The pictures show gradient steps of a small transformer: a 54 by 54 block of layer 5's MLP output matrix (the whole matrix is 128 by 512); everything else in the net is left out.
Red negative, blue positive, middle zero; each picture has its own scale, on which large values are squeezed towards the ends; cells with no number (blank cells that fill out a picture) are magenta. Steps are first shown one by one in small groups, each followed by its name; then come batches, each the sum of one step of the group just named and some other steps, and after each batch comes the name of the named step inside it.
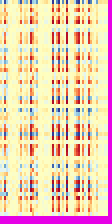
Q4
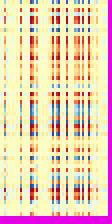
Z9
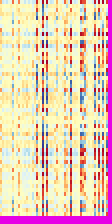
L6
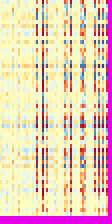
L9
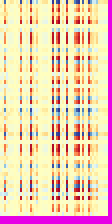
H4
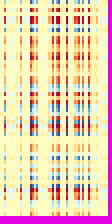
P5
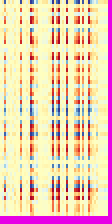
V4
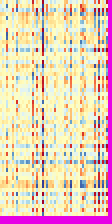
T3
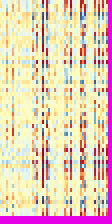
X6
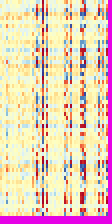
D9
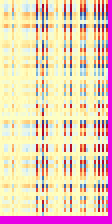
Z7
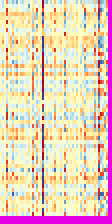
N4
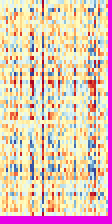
N4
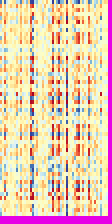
Q4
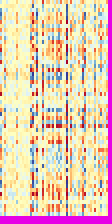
L9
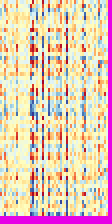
N4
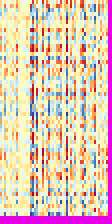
X6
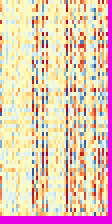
L6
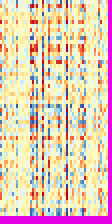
N4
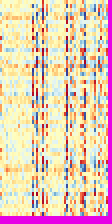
D9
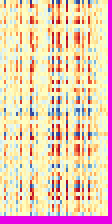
H4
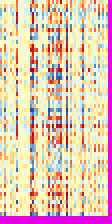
Z7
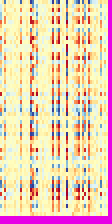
V4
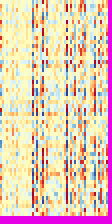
X6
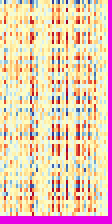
Q4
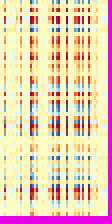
P5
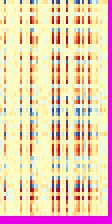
V4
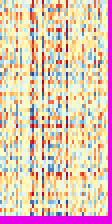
N4
